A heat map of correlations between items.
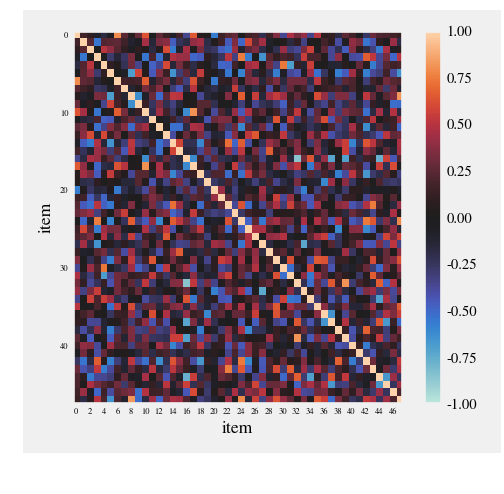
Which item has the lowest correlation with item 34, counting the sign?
44
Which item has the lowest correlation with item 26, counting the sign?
37
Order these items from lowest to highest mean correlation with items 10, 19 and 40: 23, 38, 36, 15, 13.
38, 36, 15, 13, 23
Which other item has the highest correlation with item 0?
6
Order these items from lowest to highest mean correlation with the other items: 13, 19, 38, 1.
19, 38, 1, 13
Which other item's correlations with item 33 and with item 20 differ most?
27
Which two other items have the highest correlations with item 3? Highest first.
24, 42
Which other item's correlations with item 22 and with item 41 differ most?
43
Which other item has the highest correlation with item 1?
25
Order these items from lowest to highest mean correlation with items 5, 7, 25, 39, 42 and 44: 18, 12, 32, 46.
18, 12, 46, 32
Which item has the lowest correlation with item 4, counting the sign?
31
